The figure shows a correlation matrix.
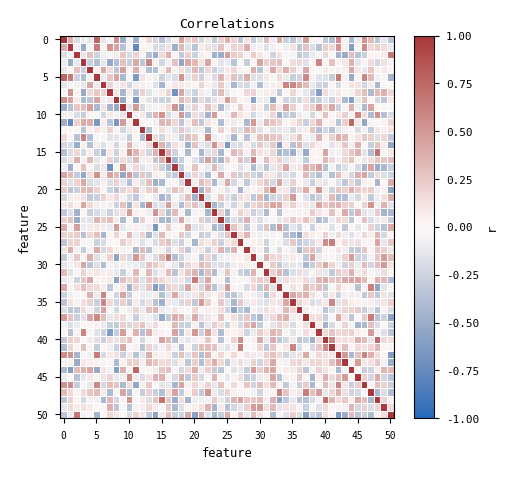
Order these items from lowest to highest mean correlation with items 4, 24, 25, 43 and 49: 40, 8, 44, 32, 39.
8, 39, 40, 44, 32
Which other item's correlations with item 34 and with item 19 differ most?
25
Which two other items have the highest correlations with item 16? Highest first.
29, 22
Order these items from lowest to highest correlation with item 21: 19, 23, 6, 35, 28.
23, 28, 6, 19, 35
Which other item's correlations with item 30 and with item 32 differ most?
4
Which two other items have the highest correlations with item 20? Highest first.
32, 39
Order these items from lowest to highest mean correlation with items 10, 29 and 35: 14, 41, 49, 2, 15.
14, 2, 49, 15, 41
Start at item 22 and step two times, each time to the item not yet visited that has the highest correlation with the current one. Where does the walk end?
3
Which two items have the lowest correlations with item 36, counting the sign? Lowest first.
26, 28
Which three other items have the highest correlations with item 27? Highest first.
41, 40, 48
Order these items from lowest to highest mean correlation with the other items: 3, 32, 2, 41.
2, 3, 41, 32
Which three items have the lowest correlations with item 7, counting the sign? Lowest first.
17, 39, 3
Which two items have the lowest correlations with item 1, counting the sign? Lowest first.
11, 44
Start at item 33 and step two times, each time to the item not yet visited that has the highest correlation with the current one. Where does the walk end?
37
